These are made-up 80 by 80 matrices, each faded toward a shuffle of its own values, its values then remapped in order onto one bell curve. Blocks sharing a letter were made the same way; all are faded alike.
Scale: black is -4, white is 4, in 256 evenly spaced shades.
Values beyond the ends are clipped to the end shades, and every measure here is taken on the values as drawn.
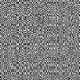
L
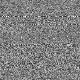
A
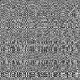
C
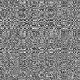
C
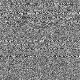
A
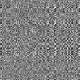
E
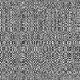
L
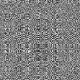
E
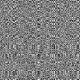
E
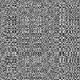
L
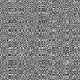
L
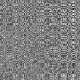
E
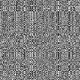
E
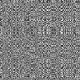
E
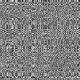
C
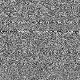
A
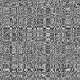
C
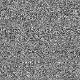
A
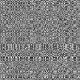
C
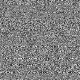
A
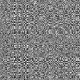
E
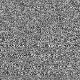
A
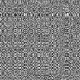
L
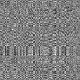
L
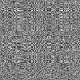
C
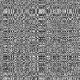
L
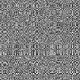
E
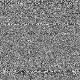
A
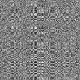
L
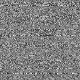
A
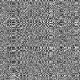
C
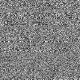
A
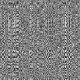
E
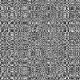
L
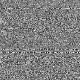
A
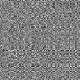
C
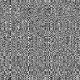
E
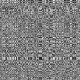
C
